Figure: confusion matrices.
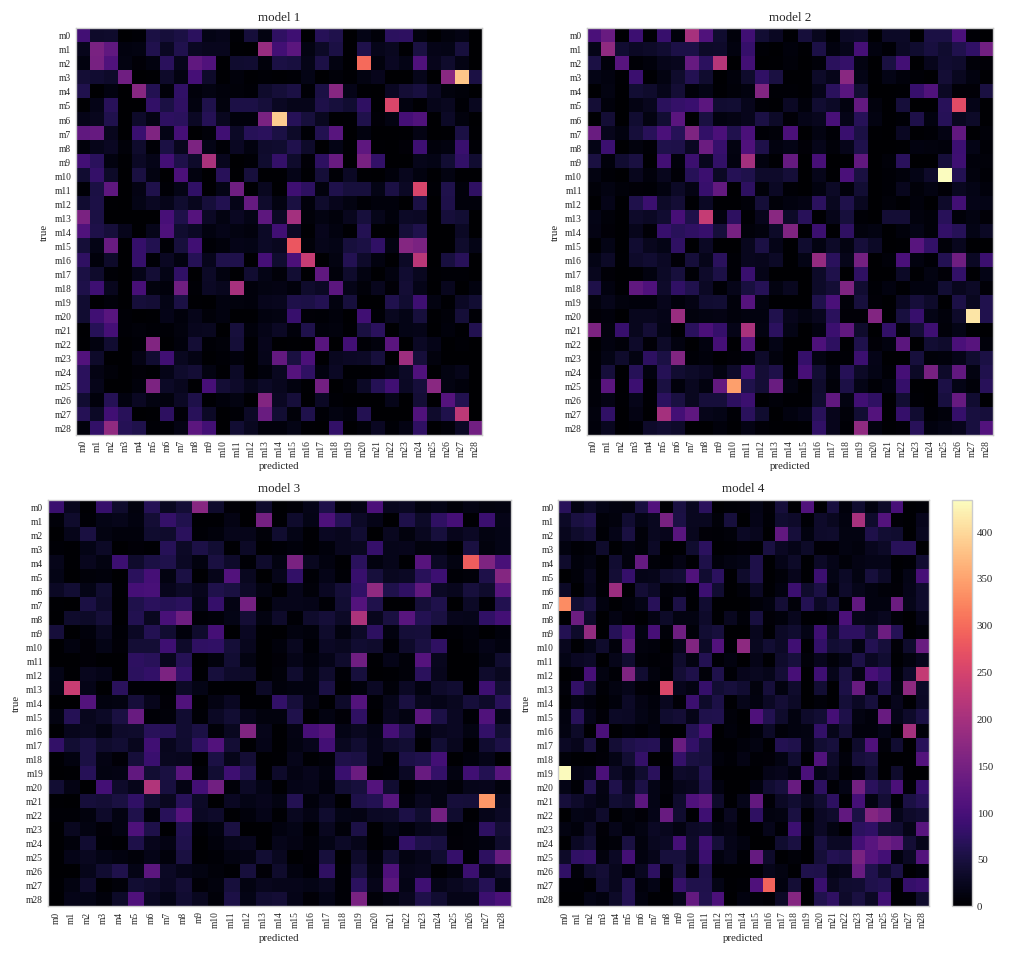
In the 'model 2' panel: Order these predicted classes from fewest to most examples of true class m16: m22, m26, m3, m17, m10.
m10, m3, m17, m22, m26
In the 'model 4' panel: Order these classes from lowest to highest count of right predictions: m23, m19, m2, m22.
m2, m23, m19, m22
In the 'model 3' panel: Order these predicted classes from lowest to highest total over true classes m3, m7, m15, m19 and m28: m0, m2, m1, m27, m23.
m0, m1, m2, m27, m23
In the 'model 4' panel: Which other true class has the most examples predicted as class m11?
m21
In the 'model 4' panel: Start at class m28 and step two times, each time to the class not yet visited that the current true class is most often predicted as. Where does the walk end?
m20
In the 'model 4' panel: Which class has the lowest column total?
m13
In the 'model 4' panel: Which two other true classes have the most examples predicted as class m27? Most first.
m16, m13
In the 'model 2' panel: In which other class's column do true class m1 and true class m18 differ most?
m28
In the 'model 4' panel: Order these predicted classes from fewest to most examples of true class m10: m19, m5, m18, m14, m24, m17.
m19, m17, m24, m18, m5, m14
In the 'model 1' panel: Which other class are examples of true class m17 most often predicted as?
m7
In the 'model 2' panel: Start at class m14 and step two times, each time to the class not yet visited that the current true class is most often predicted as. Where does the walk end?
m25
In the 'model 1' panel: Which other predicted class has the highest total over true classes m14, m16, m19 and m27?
m24
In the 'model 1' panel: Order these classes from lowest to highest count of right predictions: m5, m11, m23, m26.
m5, m26, m11, m23
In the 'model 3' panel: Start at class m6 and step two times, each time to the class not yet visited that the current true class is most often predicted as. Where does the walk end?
m10
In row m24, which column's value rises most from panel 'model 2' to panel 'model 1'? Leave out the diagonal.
m0
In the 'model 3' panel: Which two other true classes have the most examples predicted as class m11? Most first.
m5, m19
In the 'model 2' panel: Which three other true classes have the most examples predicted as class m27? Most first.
m20, m22, m1
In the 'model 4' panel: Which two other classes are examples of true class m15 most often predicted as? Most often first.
m25, m21
